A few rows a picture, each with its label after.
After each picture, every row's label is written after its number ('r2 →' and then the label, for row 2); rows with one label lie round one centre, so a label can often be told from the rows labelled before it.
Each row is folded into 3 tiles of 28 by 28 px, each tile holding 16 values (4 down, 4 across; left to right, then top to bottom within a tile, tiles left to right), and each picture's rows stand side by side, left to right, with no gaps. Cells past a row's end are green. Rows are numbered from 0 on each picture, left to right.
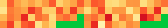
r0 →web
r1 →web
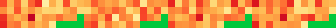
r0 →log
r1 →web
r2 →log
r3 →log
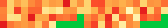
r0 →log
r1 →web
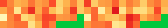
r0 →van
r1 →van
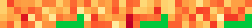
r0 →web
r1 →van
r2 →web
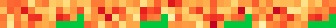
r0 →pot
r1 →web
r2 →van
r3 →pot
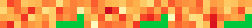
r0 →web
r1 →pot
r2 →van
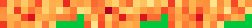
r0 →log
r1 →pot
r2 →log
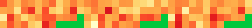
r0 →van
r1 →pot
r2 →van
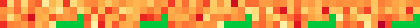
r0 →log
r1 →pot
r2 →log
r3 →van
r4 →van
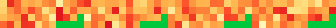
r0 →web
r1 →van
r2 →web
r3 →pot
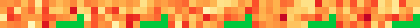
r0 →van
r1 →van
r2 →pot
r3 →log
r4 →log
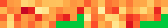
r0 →pot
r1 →van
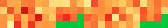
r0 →pot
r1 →web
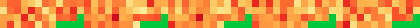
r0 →web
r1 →log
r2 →log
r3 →log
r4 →web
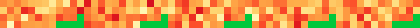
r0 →pot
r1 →log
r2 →web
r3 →van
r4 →web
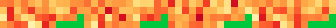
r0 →van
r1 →pot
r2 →log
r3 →van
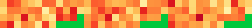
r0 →web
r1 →web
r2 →log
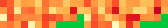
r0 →van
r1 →van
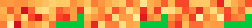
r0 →pot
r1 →web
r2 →web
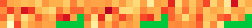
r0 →pot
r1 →pot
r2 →log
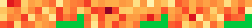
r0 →web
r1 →pot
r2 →web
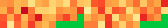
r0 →pot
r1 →web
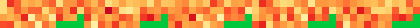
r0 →web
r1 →pot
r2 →web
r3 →web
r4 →pot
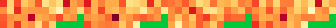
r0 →log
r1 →log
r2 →pot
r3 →log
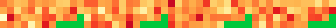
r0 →van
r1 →van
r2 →log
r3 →pot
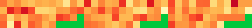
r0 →pot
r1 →log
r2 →log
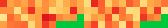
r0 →van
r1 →web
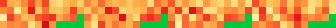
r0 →van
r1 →pot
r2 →pot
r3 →van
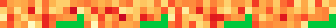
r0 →van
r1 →pot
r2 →van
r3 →log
